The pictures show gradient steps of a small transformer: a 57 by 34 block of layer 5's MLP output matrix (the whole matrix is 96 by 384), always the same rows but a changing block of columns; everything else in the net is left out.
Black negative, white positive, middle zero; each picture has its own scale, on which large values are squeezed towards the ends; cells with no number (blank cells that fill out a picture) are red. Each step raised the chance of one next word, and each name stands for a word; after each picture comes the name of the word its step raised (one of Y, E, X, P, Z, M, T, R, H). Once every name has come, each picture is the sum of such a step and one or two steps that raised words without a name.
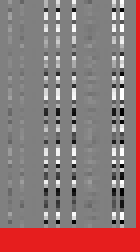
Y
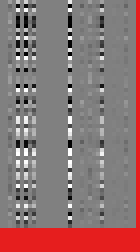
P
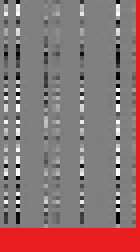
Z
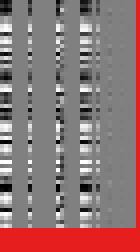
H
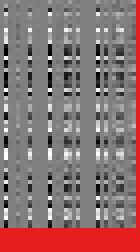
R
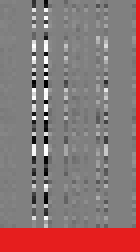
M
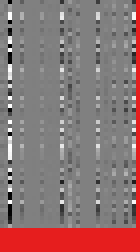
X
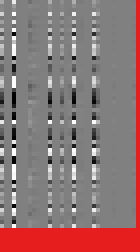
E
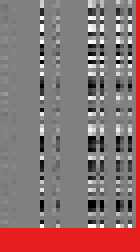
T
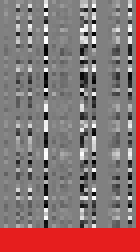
R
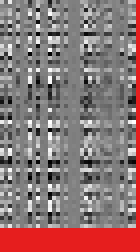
E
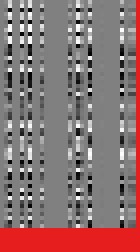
R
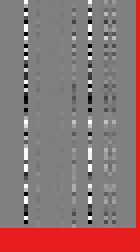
P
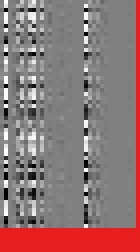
Y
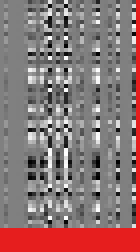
P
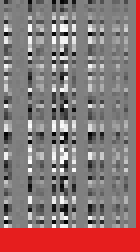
H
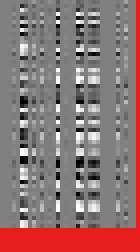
E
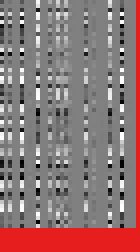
Y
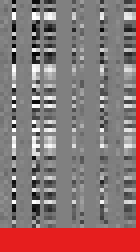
X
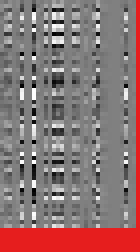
Y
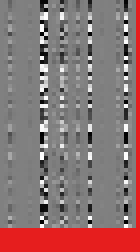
X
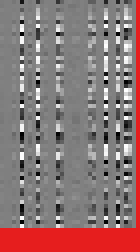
M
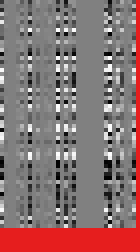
R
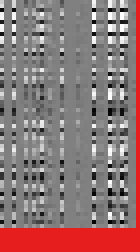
Y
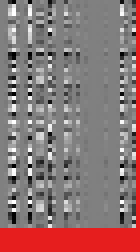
Z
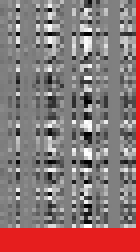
E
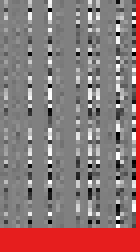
Y
